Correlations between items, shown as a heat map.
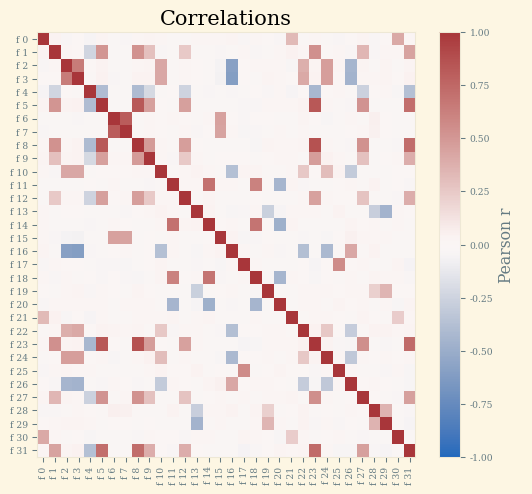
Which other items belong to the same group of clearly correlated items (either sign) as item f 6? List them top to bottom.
f 7, f 15
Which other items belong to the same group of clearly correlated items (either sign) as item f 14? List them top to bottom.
f 11, f 18, f 20
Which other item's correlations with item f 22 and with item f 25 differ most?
f 17
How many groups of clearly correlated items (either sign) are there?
7
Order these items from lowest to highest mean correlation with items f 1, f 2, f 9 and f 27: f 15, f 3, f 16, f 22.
f 16, f 15, f 22, f 3
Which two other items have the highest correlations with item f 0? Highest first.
f 30, f 21
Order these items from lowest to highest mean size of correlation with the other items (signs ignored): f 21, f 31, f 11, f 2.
f 21, f 11, f 2, f 31
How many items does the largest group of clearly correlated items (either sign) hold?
9
